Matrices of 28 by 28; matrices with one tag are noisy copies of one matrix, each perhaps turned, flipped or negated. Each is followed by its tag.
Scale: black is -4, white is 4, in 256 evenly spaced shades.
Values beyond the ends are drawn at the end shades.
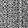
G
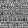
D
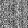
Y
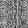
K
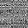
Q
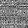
Q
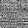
Q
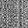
G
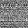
D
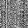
Q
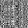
Y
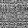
Q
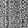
G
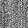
Q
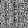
Y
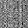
G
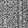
G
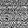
G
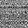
G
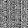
D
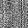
Q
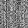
Q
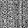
G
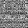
Y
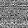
Q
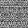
D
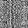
K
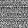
D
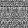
D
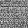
D
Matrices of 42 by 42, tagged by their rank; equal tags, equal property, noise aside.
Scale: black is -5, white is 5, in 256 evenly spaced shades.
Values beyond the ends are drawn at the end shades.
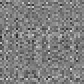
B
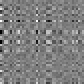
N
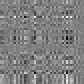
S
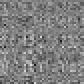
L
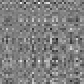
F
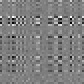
N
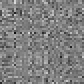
L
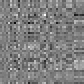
F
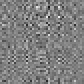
F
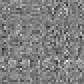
L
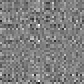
B
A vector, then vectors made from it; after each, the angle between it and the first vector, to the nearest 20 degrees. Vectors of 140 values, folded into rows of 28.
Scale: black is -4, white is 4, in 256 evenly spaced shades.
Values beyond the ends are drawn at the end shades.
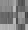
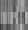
140 degrees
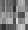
160 degrees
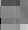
80 degrees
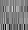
100 degrees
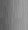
100 degrees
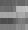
100 degrees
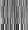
100 degrees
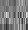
120 degrees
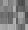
20 degrees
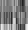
40 degrees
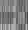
40 degrees
